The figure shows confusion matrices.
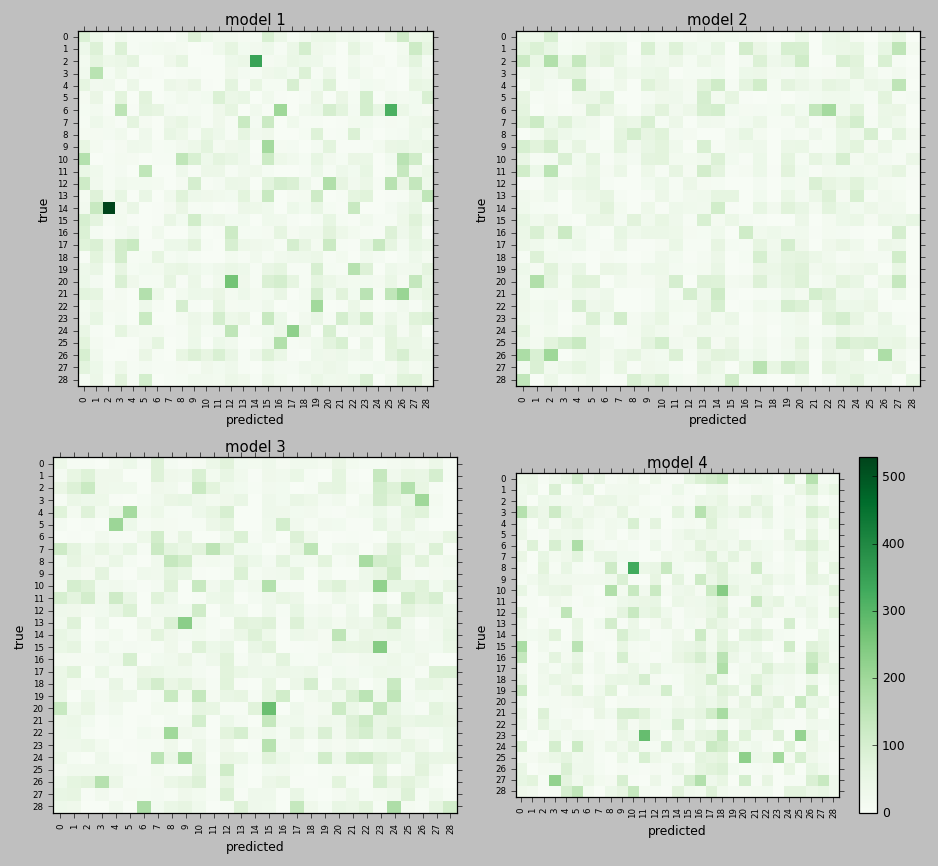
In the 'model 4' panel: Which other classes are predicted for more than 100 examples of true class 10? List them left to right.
8, 12, 17, 18
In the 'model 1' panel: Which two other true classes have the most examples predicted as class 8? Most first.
10, 22
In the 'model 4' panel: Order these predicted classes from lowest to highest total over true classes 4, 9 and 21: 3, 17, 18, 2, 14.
3, 14, 2, 17, 18
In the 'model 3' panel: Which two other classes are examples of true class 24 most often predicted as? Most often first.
9, 7
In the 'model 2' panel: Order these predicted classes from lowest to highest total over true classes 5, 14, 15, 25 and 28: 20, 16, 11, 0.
16, 11, 20, 0
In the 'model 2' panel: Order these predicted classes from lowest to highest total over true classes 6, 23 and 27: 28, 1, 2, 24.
28, 2, 1, 24
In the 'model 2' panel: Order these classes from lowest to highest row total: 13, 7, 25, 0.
0, 13, 7, 25
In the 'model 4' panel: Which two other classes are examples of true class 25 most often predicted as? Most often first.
20, 23
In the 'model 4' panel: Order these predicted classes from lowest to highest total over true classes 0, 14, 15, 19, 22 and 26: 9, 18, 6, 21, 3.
6, 3, 9, 21, 18
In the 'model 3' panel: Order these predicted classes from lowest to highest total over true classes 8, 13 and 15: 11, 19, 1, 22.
11, 19, 1, 22
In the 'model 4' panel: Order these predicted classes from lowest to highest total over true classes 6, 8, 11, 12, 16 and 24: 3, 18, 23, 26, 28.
23, 28, 3, 26, 18
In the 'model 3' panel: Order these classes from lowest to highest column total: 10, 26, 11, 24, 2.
11, 2, 26, 10, 24
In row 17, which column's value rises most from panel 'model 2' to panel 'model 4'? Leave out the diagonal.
18
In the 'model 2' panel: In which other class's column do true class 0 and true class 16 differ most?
3
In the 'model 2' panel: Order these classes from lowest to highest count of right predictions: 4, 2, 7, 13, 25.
13, 7, 25, 4, 2
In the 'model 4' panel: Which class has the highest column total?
18
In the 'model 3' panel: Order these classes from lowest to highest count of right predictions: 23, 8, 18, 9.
23, 9, 18, 8
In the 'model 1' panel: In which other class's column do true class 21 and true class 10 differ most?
5
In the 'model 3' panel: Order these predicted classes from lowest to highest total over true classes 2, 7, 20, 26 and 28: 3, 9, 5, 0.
5, 9, 3, 0
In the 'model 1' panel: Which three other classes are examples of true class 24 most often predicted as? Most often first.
17, 12, 20
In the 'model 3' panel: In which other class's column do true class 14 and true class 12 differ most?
20
